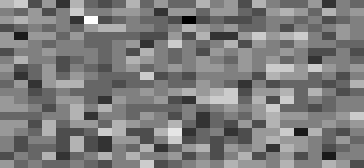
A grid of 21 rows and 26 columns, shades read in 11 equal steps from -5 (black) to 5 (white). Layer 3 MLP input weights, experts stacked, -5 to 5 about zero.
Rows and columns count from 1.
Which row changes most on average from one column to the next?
17
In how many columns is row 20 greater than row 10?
10
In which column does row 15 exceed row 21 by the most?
26
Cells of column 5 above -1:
10
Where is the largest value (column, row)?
7, 3
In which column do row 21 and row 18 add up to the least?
8
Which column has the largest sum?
21
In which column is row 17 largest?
13
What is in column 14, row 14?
0
